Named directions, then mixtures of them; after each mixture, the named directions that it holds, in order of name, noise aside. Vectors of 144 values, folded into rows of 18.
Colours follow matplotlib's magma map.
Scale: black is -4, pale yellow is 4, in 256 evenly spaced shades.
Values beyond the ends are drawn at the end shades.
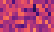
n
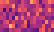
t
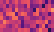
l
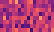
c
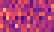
c, l, t.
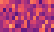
t.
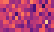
l, n, t.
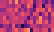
c, l, n.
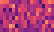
t.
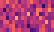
c, l, t.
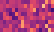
l.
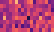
c.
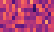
n, t.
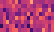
c, t.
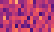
c.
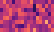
n.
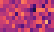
l, n, t.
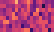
c, l.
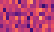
c, t.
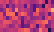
l.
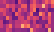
c, l.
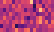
c, n, t.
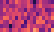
c, n, t.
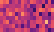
l, n, t.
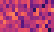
l.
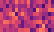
l.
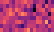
l, n.
